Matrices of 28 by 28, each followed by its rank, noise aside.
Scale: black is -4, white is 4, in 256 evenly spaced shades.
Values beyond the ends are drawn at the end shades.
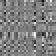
two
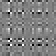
one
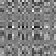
two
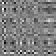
two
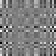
one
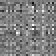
three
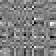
three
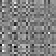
two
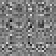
three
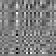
two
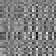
two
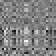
two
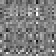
three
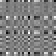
one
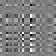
one
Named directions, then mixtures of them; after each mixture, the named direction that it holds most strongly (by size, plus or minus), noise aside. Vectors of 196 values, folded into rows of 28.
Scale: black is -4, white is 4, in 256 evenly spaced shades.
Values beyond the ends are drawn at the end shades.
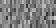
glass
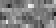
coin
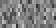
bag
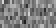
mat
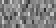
mat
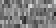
mat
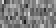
mat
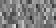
bag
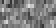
coin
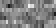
coin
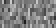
mat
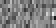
glass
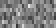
bag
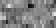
coin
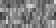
coin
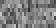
bag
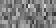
glass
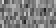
mat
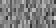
glass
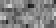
coin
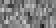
mat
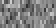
mat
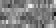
coin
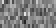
mat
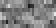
coin
